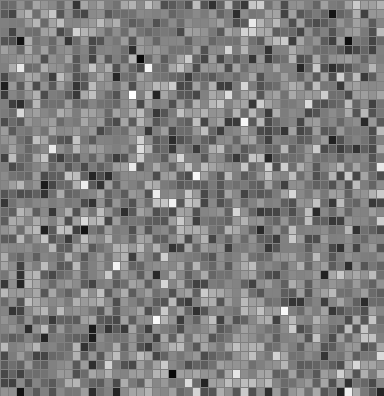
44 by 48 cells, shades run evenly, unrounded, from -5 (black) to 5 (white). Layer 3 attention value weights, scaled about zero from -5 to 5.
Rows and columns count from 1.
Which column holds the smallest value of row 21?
6
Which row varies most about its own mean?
44
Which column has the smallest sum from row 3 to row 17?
42
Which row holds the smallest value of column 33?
26
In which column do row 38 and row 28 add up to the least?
12
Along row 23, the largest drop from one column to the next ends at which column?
23
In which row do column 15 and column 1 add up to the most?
30
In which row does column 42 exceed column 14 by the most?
20
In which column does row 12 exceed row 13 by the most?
39
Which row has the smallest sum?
5
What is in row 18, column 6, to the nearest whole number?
3
